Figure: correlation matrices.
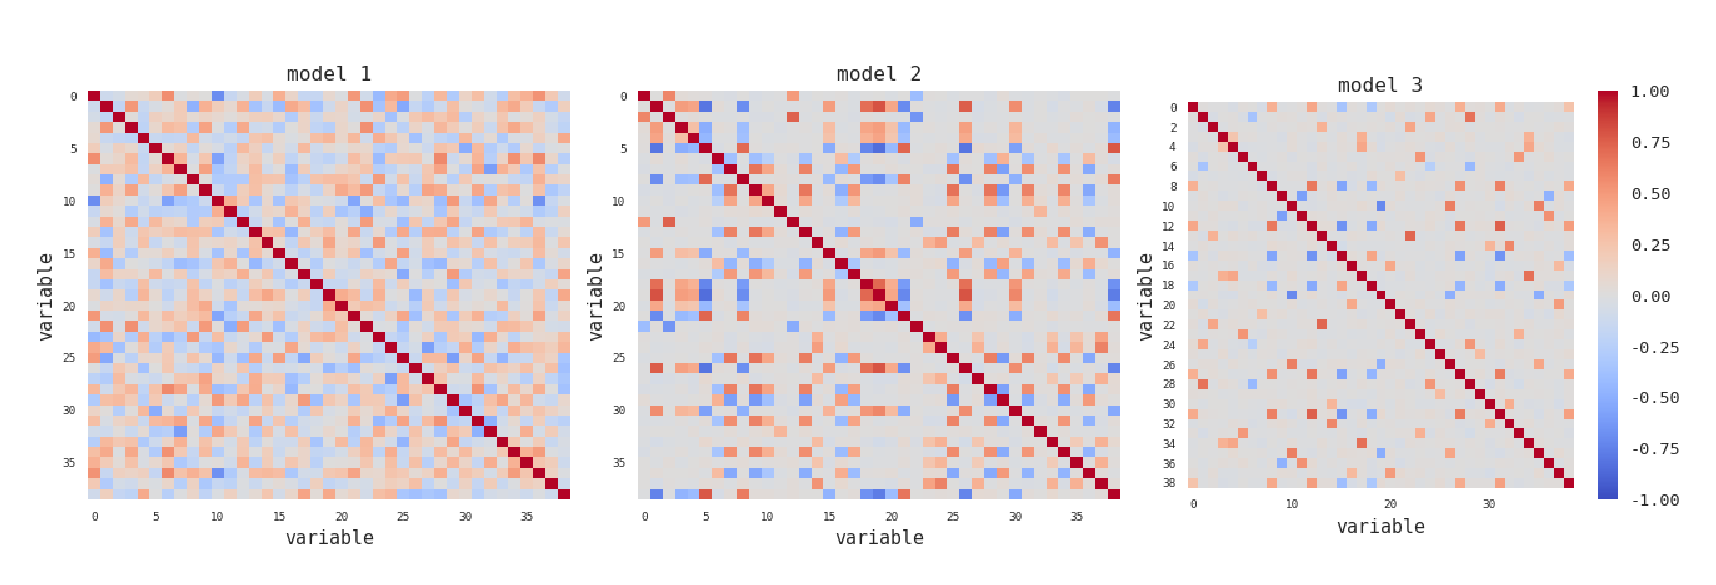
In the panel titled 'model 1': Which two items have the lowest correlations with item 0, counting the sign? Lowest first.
10, 23
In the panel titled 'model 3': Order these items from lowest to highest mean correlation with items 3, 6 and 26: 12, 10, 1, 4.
1, 12, 4, 10
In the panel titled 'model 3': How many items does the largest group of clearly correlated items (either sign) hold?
8
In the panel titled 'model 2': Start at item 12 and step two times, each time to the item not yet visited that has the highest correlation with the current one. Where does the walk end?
0
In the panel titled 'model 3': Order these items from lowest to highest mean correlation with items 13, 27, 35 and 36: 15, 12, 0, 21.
15, 21, 0, 12
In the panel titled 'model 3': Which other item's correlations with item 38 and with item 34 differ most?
17
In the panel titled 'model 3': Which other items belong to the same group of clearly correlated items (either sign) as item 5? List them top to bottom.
23, 33
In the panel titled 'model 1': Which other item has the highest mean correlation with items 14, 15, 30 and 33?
36
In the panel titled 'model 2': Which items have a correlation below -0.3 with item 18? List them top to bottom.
5, 8, 21, 38
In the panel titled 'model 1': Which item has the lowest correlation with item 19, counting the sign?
26
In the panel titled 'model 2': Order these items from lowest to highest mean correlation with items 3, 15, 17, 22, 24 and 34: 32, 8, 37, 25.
8, 32, 37, 25
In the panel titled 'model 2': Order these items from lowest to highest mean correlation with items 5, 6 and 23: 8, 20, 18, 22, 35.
18, 20, 22, 35, 8
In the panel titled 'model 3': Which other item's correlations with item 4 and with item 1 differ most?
28
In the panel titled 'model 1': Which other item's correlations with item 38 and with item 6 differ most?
28
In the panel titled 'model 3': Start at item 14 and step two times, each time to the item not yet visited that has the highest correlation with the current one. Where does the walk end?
30
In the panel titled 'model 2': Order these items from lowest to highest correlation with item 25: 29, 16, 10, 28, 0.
29, 16, 0, 10, 28
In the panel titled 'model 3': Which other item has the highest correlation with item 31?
12
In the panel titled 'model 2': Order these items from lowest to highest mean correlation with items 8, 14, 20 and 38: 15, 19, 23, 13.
19, 15, 13, 23
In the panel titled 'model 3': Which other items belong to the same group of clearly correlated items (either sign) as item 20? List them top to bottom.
16, 37
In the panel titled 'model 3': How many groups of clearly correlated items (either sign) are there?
11
